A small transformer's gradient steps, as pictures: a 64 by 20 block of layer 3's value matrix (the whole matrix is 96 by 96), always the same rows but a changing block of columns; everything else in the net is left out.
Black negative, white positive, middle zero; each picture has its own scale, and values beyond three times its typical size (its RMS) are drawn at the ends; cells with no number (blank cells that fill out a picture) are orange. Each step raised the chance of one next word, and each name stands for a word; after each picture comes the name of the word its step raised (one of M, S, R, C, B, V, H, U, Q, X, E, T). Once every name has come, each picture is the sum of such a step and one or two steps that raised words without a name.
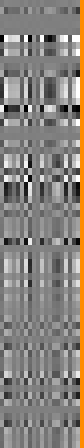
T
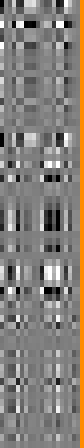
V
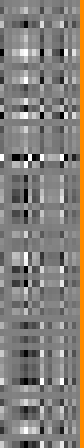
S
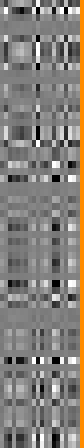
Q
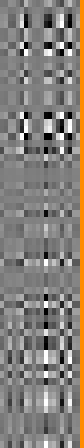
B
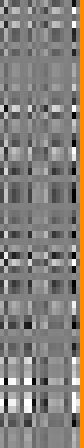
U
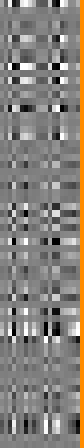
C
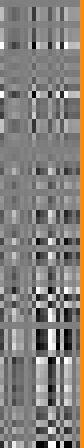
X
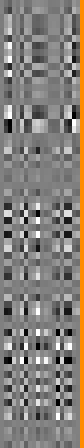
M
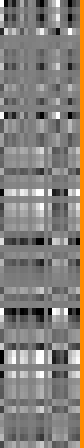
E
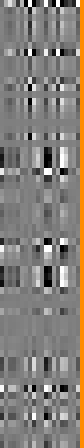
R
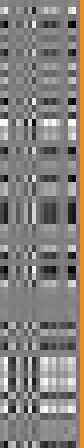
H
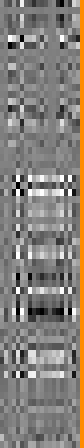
E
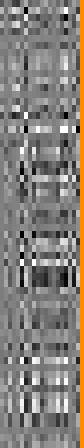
U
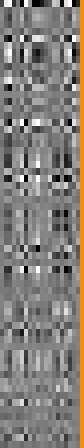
R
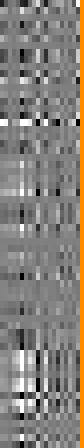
H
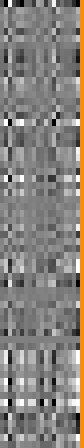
U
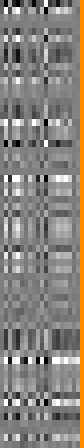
Q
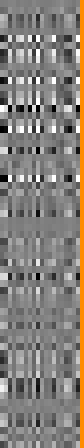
T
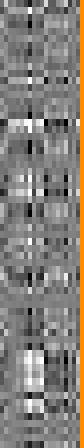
H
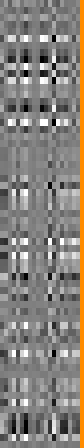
C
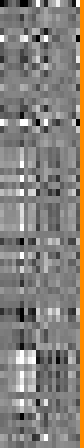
E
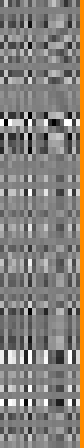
B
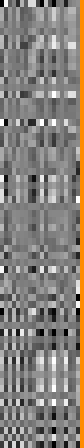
X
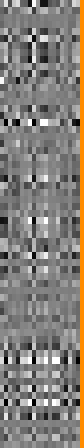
M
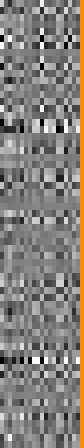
M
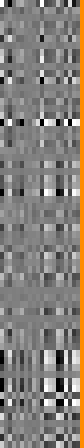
H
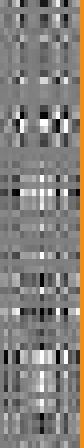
E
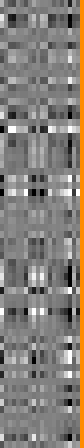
E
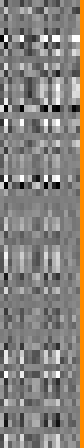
T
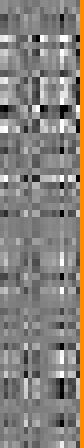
T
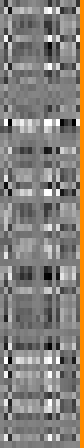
H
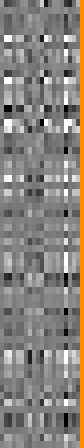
T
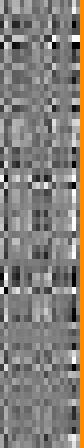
V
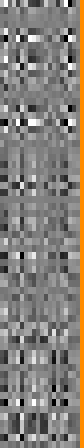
C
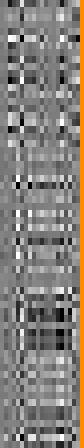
X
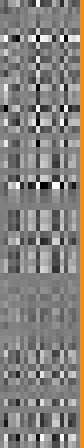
T
